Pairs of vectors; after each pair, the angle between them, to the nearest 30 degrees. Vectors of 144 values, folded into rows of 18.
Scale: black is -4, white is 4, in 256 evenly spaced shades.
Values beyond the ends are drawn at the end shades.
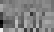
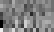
30 degrees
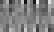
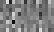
60 degrees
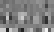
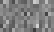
90 degrees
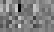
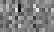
30 degrees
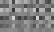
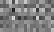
30 degrees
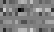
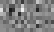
120 degrees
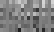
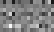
120 degrees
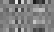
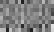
120 degrees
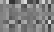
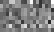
120 degrees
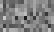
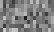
30 degrees
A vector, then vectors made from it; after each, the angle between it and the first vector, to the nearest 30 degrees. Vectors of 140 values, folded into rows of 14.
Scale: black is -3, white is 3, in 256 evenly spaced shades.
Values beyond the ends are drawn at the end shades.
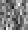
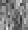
30 degrees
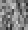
150 degrees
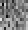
60 degrees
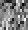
60 degrees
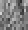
120 degrees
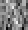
150 degrees
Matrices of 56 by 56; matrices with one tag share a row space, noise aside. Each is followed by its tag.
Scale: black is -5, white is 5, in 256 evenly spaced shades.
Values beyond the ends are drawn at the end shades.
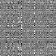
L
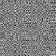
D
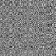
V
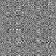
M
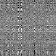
L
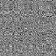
V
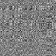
V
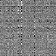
L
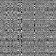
L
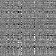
L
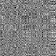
D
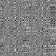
D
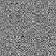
M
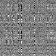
L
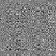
M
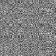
V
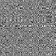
V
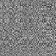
V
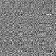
V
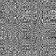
D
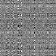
L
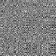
D
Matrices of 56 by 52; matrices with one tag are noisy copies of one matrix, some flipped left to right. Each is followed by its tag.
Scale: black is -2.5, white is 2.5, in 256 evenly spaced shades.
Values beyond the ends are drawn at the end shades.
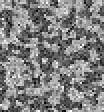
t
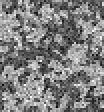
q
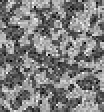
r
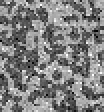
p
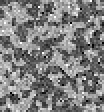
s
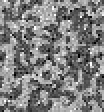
p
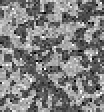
s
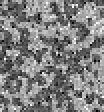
s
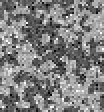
q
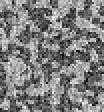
t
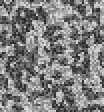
p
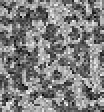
p
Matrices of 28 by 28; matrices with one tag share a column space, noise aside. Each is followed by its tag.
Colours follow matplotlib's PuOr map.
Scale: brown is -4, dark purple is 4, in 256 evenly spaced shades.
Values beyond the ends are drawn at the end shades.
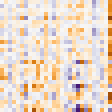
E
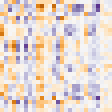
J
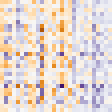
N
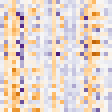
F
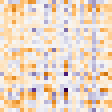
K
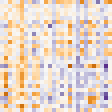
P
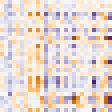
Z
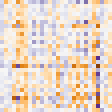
P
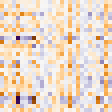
Z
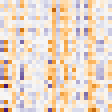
E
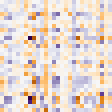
Z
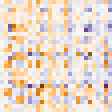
N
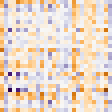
K
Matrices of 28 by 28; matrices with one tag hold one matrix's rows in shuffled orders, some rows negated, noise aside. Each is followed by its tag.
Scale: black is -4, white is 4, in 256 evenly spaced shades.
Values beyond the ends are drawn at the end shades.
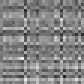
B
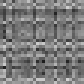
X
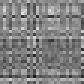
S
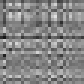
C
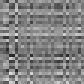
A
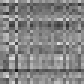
A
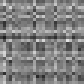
X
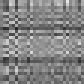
A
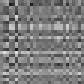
A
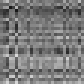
A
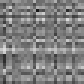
X
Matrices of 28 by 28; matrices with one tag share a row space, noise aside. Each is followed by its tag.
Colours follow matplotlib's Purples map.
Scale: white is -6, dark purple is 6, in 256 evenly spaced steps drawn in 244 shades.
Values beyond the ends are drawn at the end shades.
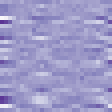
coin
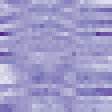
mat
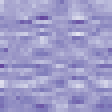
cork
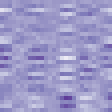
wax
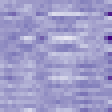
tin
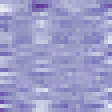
coin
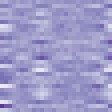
coin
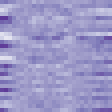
mat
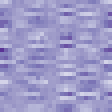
wax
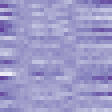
mat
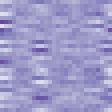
coin
